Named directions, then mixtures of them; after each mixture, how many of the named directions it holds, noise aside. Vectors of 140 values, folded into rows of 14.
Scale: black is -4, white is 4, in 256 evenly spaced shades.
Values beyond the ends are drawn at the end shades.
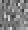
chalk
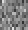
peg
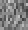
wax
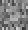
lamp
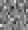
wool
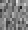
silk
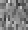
three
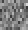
three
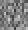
three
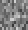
two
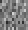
two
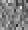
three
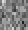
one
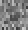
one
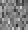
two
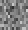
two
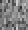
two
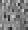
one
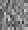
three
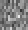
three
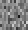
four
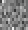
one
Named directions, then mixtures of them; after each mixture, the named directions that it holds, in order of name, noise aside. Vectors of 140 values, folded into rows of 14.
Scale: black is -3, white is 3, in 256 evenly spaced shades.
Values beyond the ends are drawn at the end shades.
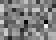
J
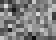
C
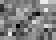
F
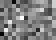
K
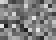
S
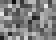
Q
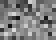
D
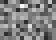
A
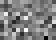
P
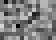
A, F, Q.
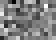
J, Q, S.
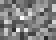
K, P.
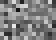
A, K.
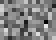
J.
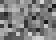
C, J, S.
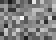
C, J, K.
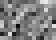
F, P.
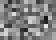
D, J, S.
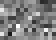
F.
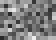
C.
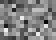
D, J, K.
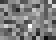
A, C.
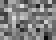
A.
